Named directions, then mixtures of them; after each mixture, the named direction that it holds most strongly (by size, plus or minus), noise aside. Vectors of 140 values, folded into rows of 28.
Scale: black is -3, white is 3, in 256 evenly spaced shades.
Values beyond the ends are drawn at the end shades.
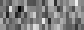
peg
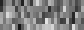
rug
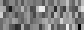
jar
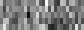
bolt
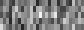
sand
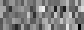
jar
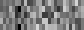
peg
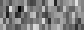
peg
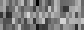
rug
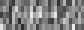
sand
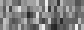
bolt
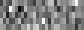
peg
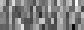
sand
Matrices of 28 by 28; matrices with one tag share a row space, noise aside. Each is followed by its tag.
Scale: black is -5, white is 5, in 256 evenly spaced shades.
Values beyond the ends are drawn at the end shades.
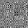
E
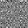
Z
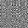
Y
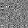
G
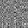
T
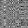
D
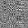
D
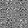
Z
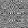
D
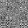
Z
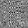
D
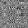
D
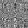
T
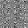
T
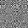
Y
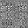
Z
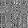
Y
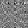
T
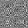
E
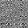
Z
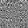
Z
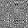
E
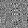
Y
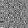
G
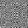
Y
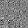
G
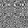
T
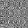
G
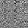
T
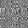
Y
